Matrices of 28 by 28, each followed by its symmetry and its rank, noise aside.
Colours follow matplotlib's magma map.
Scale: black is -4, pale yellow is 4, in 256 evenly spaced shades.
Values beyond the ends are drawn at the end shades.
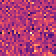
no symmetry, rank six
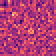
symmetric, rank six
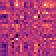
antisymmetric, rank four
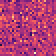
antisymmetric, rank six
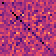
symmetric, rank six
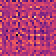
antisymmetric, rank four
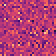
no symmetry, rank six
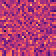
antisymmetric, rank six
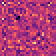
symmetric, rank five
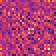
symmetric, rank four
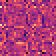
antisymmetric, rank four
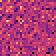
symmetric, rank six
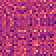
antisymmetric, rank four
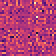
no symmetry, rank six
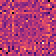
symmetric, rank four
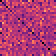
symmetric, rank six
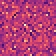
symmetric, rank six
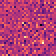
symmetric, rank six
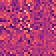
antisymmetric, rank four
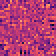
symmetric, rank five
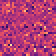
no symmetry, rank six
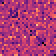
symmetric, rank six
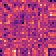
symmetric, rank four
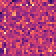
symmetric, rank five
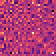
symmetric, rank four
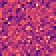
symmetric, rank six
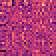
no symmetry, rank four
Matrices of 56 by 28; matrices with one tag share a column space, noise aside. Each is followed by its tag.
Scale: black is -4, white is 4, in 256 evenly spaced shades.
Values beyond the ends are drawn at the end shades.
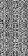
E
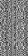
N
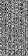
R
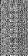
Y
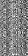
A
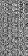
R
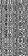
Y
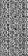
A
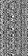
A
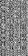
N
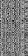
E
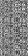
R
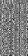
Y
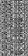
R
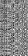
Y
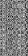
A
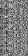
A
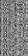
R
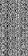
R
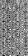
Y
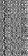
R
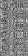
E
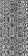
R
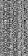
E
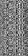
A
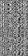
R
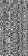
Y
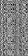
R
